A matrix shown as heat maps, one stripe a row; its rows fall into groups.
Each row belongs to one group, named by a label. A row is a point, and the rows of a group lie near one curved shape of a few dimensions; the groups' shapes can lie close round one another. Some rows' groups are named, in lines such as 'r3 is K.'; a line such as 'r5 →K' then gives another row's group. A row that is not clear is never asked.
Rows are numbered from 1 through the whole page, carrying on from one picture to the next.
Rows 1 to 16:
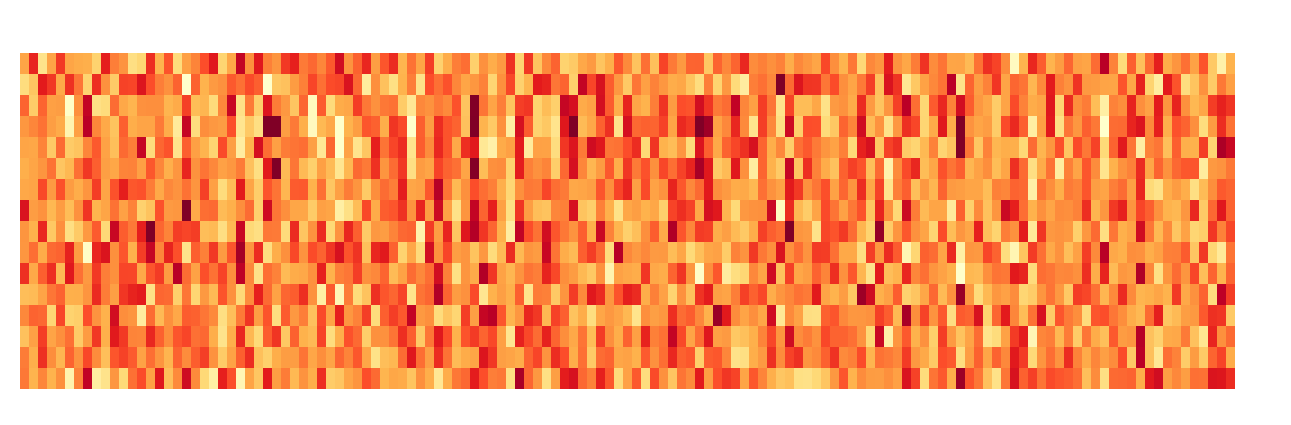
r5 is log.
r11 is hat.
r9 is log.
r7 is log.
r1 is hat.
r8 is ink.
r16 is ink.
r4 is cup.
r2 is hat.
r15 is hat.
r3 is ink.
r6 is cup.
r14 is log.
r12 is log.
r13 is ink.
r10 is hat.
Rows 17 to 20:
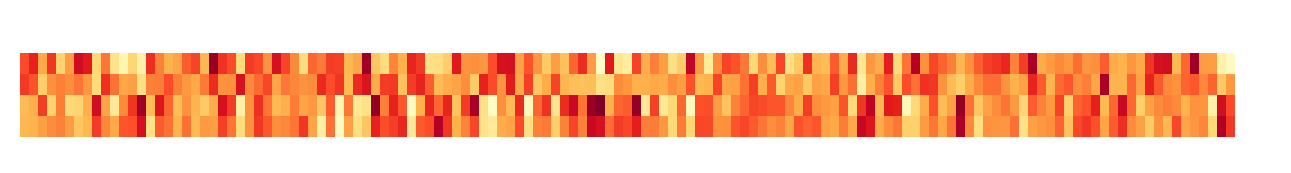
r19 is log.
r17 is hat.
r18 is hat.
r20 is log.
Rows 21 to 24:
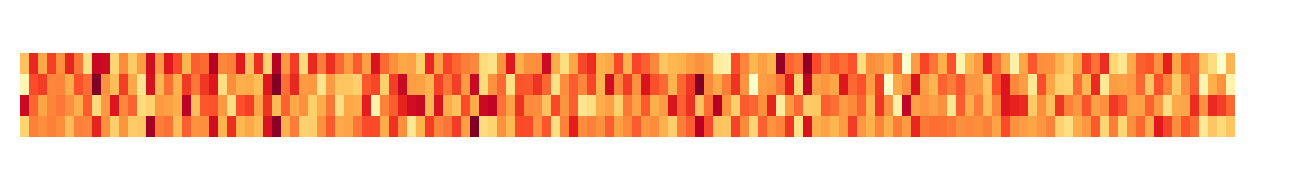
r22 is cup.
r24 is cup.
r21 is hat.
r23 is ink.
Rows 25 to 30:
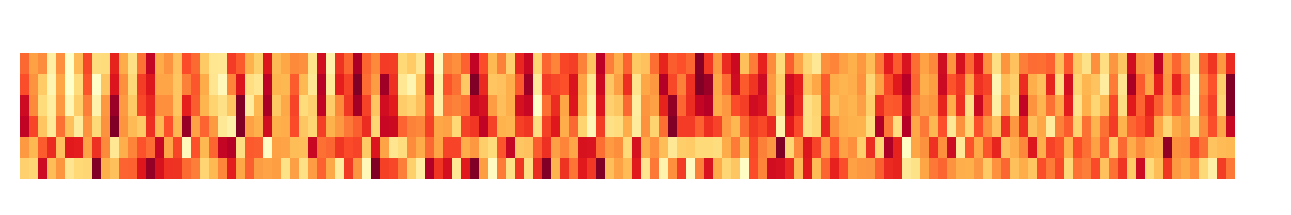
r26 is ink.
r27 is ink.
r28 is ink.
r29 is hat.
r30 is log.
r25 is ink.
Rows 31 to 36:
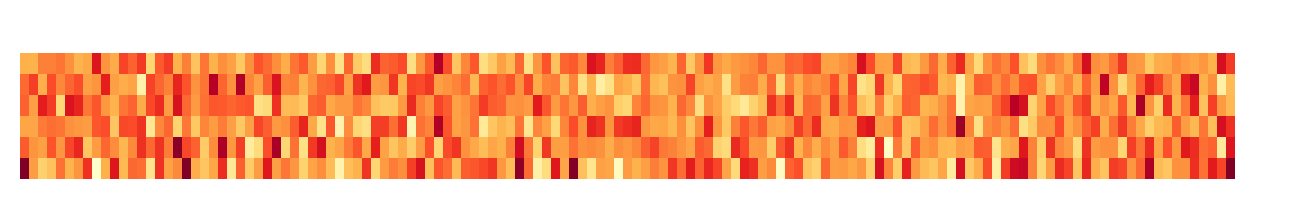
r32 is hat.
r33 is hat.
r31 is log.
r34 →log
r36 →ink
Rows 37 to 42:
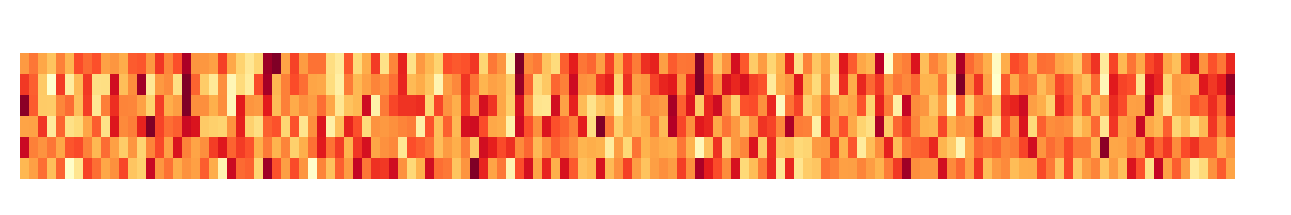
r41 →hat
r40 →log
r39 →ink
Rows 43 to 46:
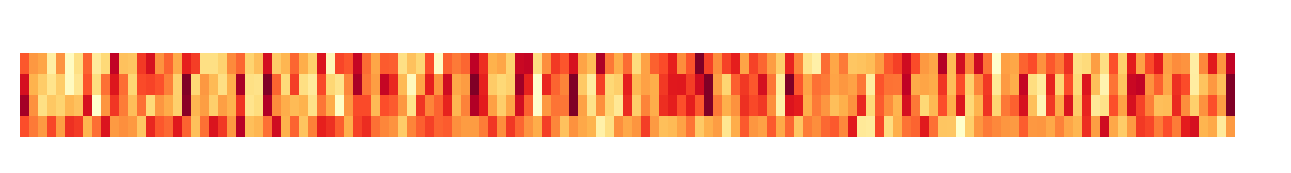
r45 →ink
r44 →ink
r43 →ink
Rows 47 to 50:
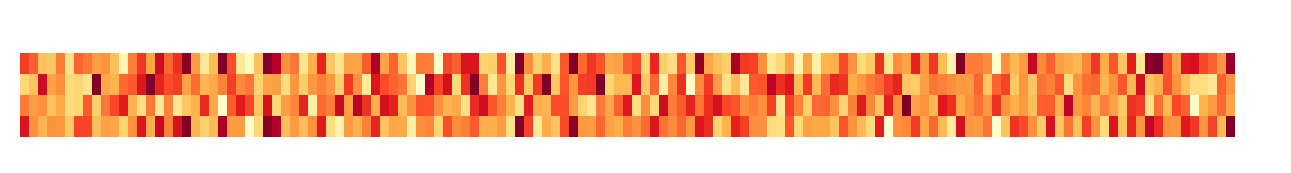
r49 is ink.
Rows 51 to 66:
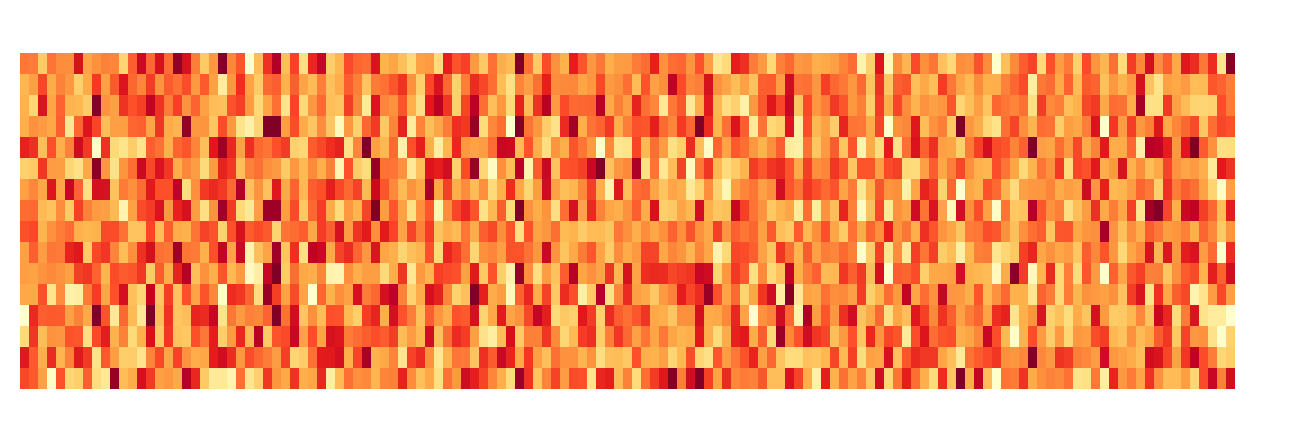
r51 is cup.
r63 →cup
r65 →hat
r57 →hat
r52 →log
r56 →log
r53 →log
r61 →cup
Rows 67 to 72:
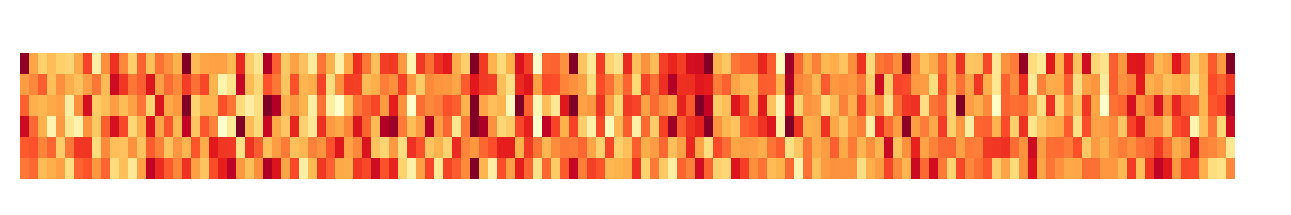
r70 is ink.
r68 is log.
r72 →cup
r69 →cup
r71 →hat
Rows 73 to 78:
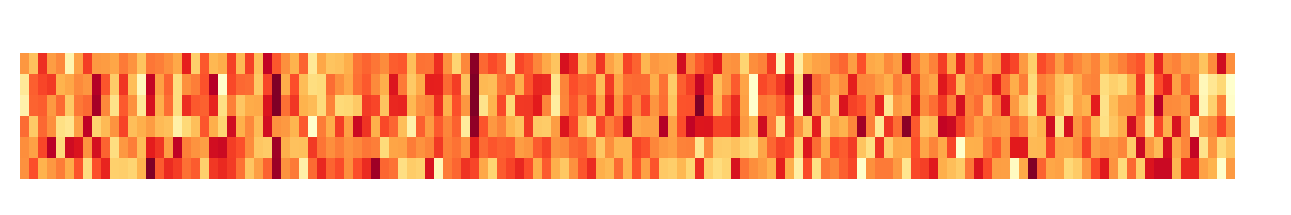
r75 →cup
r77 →hat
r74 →cup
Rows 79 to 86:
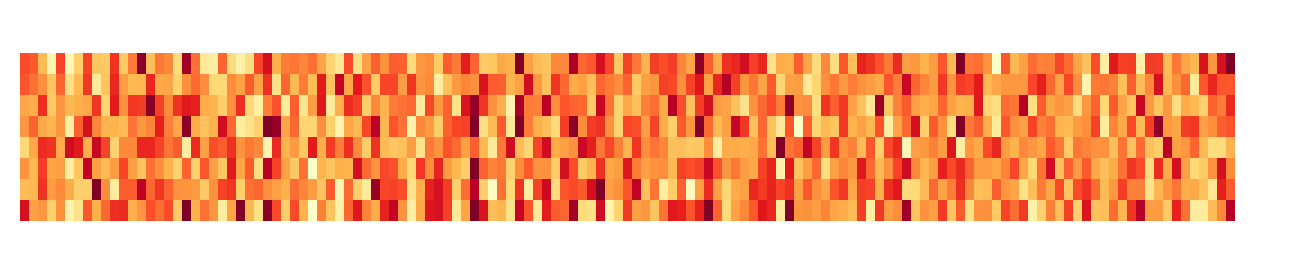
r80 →ink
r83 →hat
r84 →ink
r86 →ink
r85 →log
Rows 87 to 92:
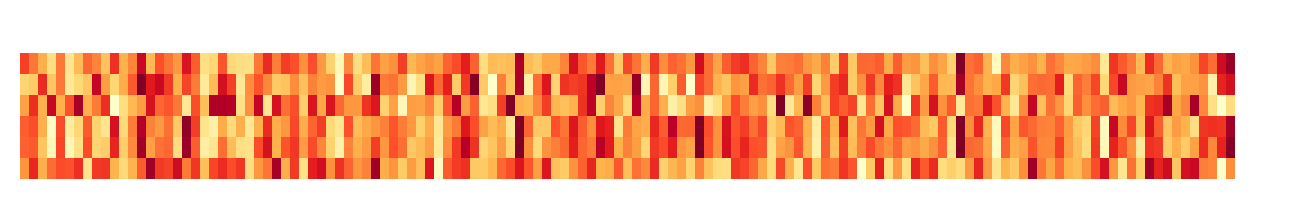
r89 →hat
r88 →log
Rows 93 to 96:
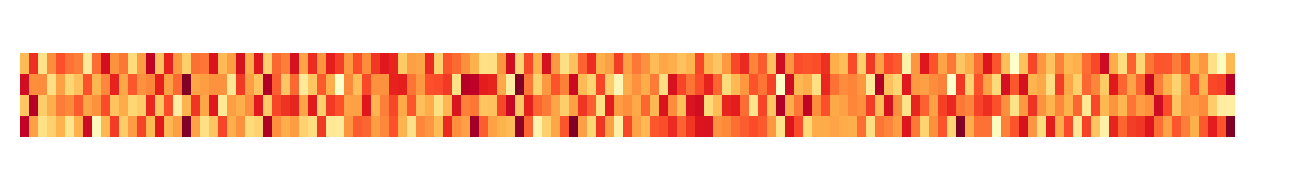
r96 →ink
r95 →hat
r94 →ink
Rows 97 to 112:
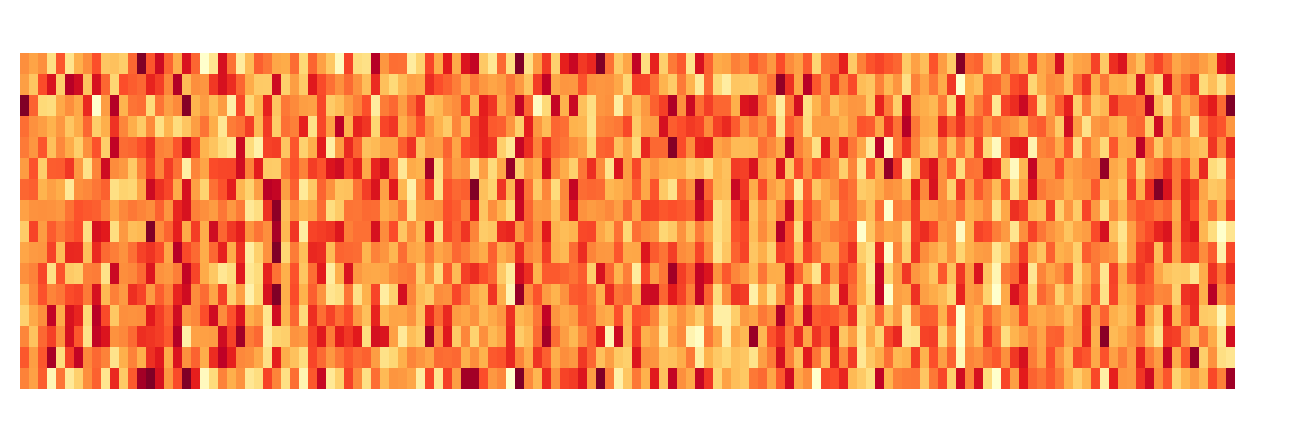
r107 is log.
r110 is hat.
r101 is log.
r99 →ink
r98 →hat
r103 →cup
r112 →log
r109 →hat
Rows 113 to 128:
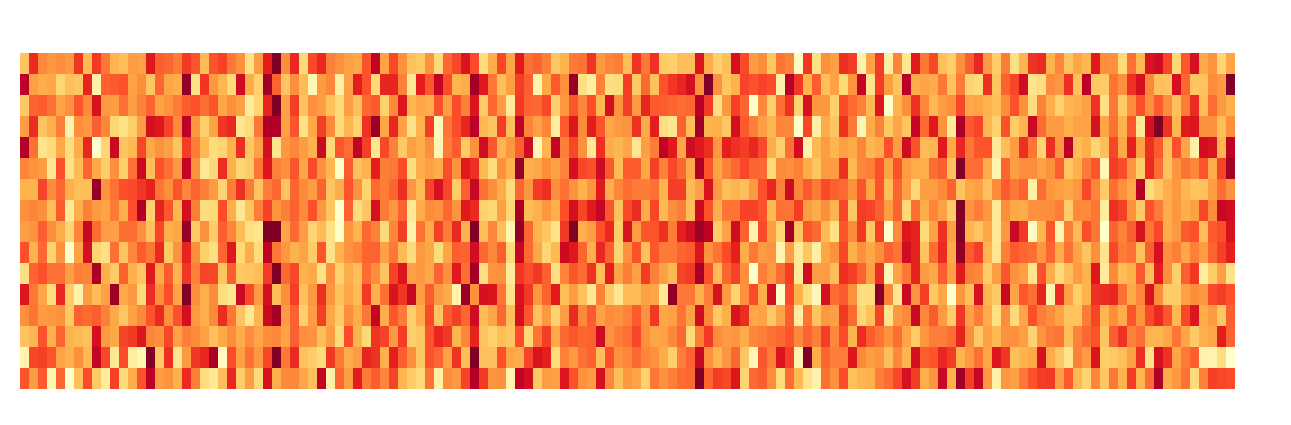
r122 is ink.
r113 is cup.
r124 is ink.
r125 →cup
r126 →log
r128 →ink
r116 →cup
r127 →cup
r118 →log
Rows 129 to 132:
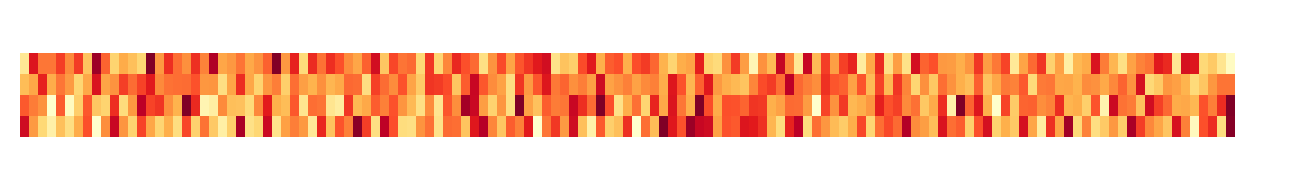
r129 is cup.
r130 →log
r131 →log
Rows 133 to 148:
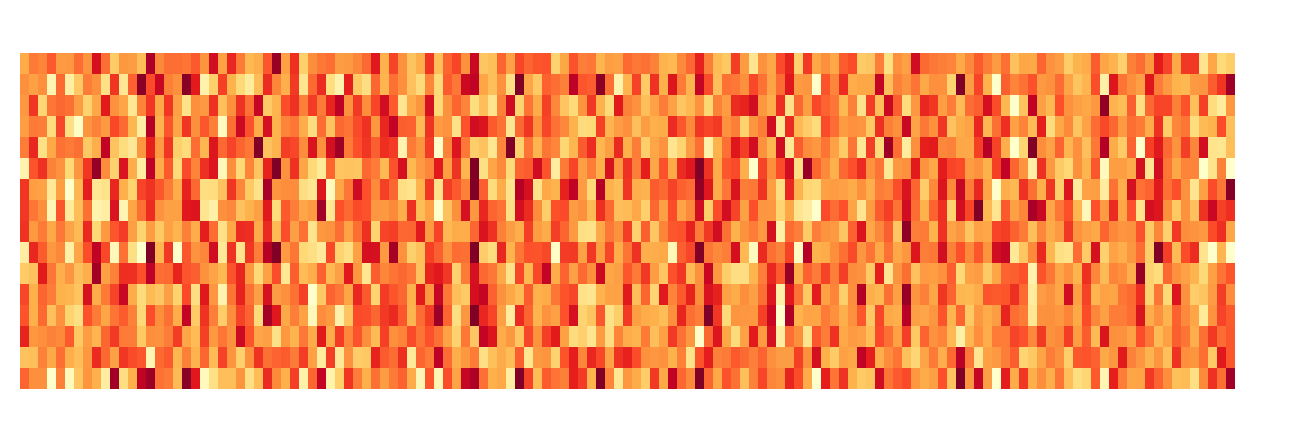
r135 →hat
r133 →cup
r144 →ink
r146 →hat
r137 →hat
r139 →ink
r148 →log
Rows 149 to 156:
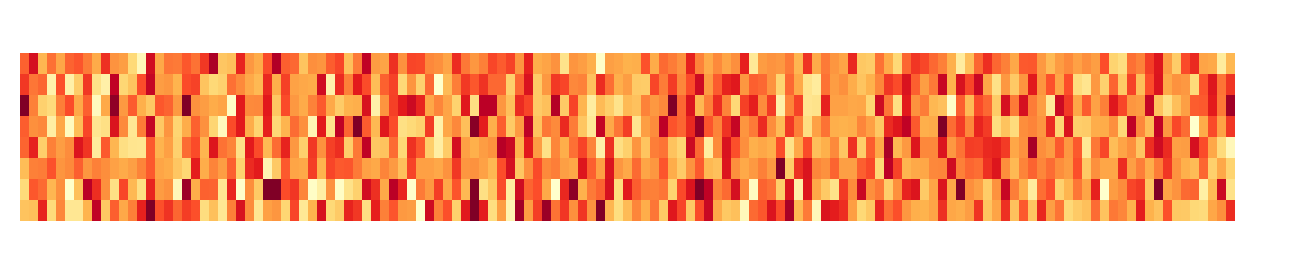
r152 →ink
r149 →hat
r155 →cup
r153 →hat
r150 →ink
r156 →log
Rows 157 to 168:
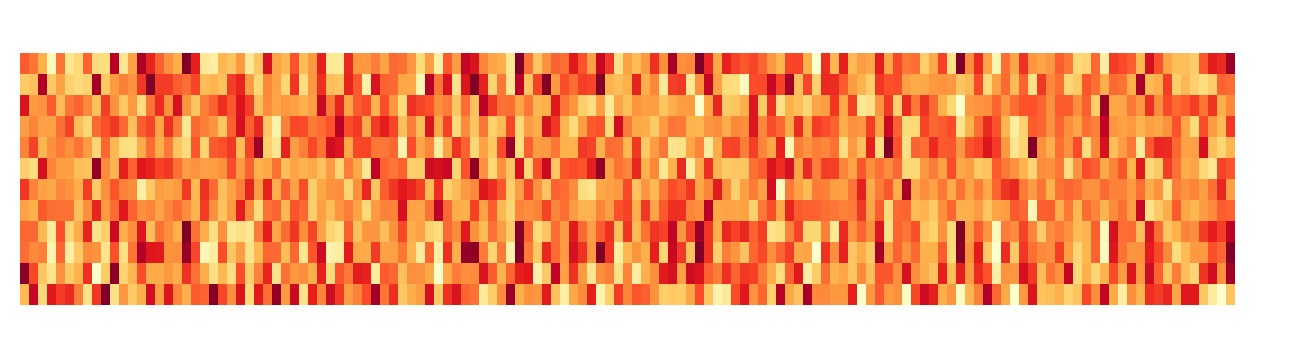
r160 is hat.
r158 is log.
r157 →log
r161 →hat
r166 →log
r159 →hat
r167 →ink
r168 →hat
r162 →log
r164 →log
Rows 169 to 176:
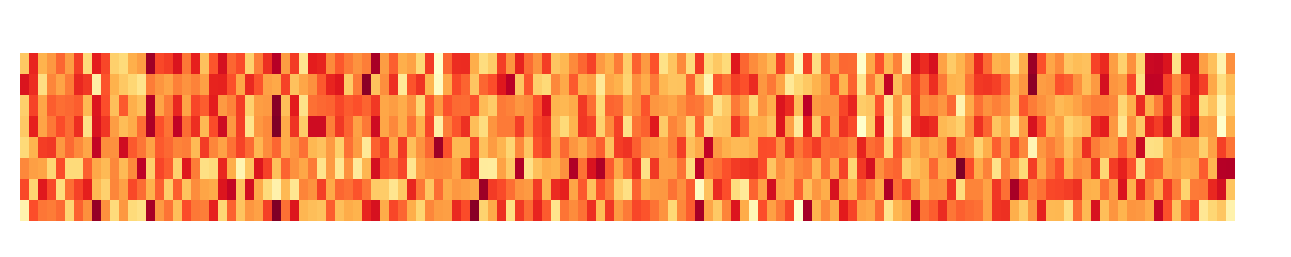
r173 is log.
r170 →hat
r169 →cup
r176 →cup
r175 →hat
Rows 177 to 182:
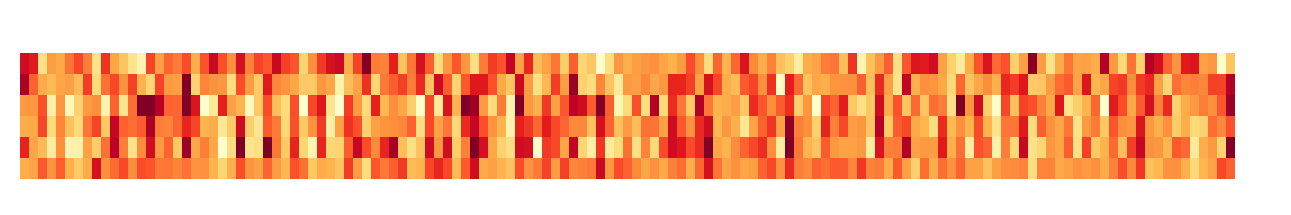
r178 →ink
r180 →log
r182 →log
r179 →log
